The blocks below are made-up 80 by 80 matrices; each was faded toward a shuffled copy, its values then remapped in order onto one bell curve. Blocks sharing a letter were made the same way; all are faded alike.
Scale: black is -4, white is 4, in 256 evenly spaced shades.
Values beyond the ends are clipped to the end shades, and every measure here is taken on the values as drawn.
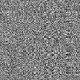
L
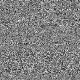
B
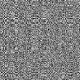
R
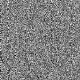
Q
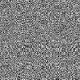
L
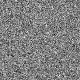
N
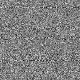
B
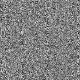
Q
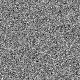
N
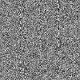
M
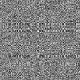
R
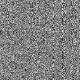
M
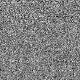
B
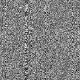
M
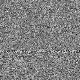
B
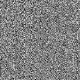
M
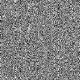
M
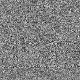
B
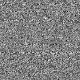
B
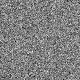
N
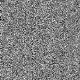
Q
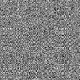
R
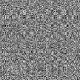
L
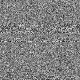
B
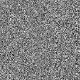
M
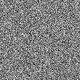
N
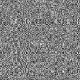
L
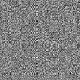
L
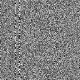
M
